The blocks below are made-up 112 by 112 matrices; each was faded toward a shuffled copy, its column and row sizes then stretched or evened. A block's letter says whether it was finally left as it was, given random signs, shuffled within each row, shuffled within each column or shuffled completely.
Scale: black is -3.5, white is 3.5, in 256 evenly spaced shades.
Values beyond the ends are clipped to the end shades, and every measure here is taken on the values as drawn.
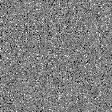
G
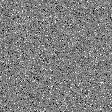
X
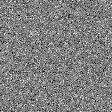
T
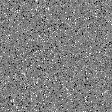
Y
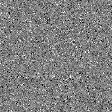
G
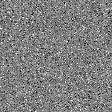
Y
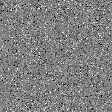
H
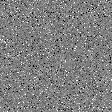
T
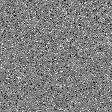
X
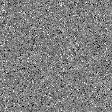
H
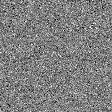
T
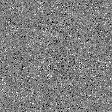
H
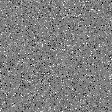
H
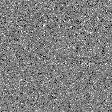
T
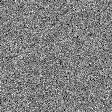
X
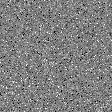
X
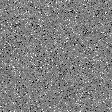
X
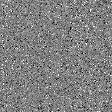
H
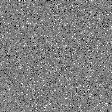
H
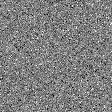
X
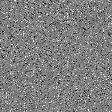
Y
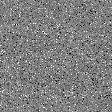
T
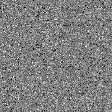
G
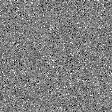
H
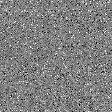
H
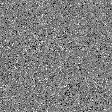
H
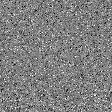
T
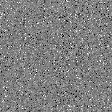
G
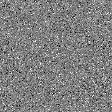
H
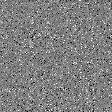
G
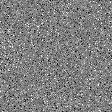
Y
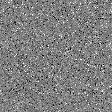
H
